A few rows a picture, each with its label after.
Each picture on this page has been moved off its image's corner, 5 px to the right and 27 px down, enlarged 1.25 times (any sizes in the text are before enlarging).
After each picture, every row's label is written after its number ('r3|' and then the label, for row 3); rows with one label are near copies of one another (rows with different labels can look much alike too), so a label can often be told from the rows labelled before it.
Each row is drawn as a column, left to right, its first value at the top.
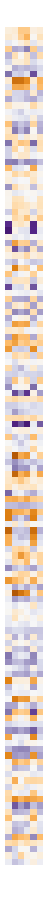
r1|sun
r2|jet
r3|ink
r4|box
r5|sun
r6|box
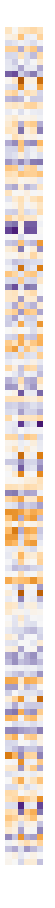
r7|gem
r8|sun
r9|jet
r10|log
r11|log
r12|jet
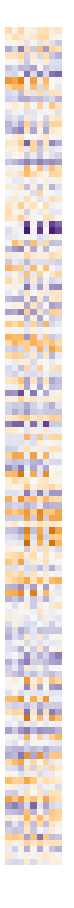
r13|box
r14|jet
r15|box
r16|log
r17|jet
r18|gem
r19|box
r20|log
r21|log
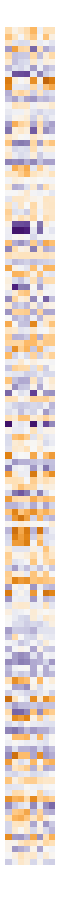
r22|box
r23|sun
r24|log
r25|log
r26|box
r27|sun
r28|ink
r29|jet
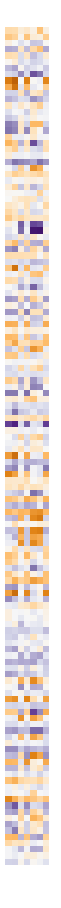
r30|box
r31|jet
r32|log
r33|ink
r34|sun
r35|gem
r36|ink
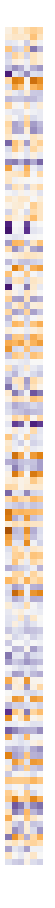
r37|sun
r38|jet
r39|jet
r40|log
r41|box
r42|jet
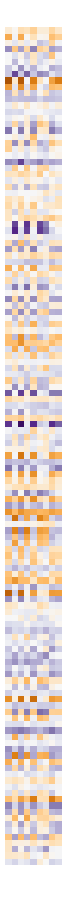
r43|ink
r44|sun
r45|ink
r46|sun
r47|box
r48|log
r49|gem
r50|box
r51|ink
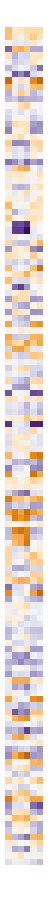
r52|box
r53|sun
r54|sun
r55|gem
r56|box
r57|jet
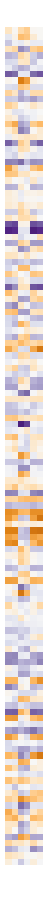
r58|log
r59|log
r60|box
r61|box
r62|sun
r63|sun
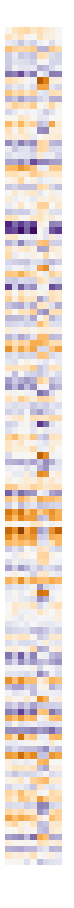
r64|sun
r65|gem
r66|sun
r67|sun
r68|gem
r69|jet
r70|jet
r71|sun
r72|sun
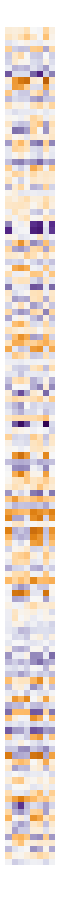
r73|sun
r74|jet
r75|jet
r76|ink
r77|sun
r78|sun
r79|ink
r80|sun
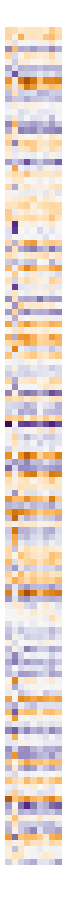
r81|box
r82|sun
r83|ink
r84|jet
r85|jet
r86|box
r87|ink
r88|box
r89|jet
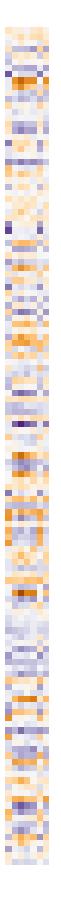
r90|log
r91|jet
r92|jet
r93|jet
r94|ink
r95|gem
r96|box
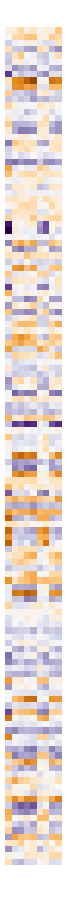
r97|log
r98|jet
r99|jet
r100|ink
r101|ink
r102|sun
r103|log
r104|ink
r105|box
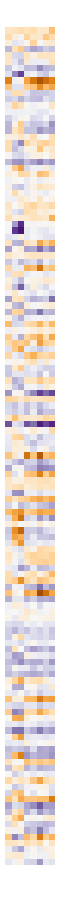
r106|box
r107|gem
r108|sun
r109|jet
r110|box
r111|jet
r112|ink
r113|box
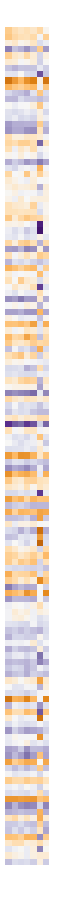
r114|box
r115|box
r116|box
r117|box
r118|box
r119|log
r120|ink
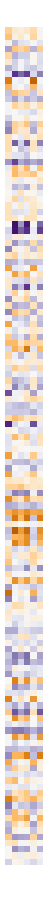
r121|box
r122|log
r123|gem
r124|sun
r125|ink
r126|sun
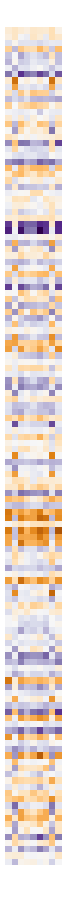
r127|sun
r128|jet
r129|log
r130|log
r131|gem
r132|gem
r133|log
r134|jet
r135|sun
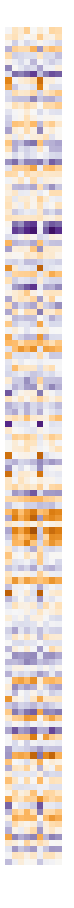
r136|jet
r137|gem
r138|sun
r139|log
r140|sun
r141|jet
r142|sun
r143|gem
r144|gem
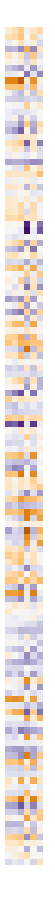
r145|ink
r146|ink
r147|box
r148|sun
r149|box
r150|log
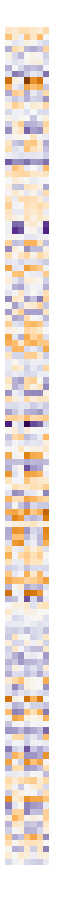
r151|ink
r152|gem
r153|log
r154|ink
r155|jet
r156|ink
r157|gem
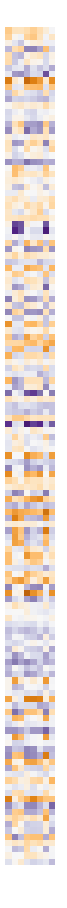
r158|box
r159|log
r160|log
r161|ink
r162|box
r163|box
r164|sun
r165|jet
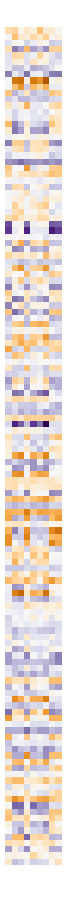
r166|log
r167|box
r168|jet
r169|gem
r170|ink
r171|box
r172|ink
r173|log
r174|log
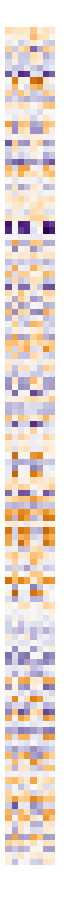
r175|log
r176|jet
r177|log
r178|sun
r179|box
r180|ink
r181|log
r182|log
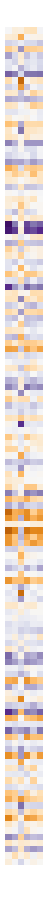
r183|sun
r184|sun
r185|ink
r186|sun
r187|log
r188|sun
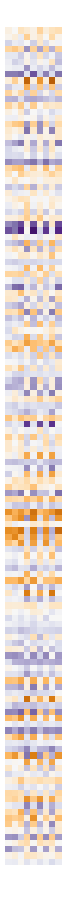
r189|gem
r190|sun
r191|log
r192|ink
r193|gem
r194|box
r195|gem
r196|ink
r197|sun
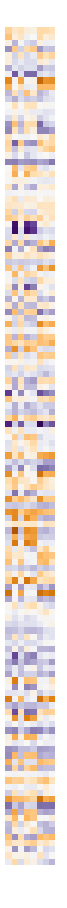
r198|box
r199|log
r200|box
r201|log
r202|log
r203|box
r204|jet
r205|jet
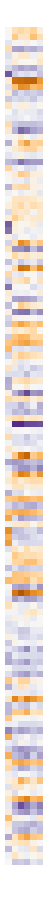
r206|sun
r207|ink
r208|jet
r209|jet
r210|ink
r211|jet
